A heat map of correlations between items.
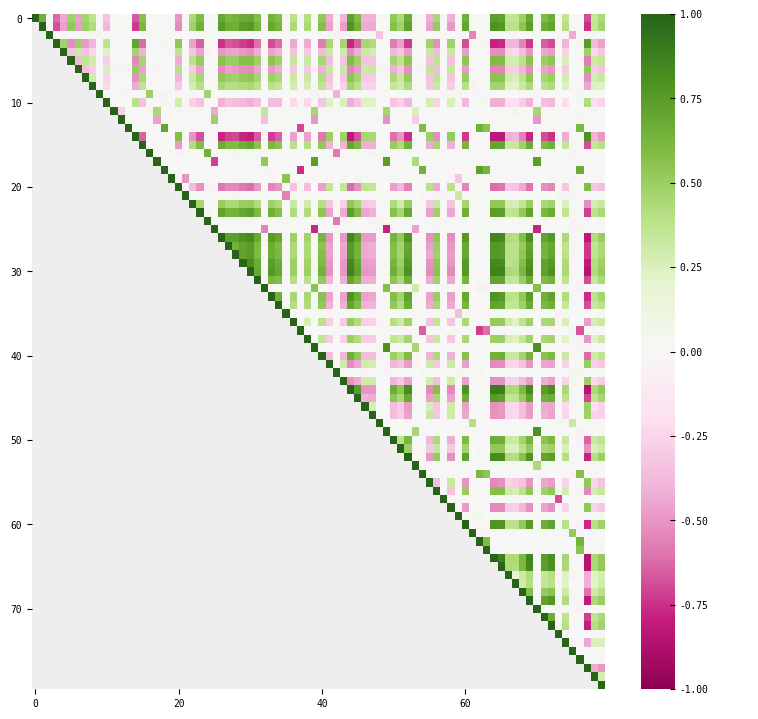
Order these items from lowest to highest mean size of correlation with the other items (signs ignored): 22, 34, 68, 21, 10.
21, 10, 22, 68, 34
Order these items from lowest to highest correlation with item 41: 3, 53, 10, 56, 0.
0, 56, 53, 10, 3
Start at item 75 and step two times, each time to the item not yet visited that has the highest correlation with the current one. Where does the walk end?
48
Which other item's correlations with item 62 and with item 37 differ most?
18
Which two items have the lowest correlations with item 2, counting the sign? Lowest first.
61, 75
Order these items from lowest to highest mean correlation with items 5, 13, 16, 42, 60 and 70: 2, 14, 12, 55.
14, 55, 12, 2
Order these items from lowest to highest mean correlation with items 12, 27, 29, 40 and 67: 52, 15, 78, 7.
78, 7, 15, 52
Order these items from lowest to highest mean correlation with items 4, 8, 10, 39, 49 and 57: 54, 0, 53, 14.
0, 54, 14, 53
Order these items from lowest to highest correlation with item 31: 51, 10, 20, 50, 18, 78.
20, 10, 18, 78, 51, 50
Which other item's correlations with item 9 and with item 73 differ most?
57
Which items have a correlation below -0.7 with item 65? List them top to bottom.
3, 14, 77
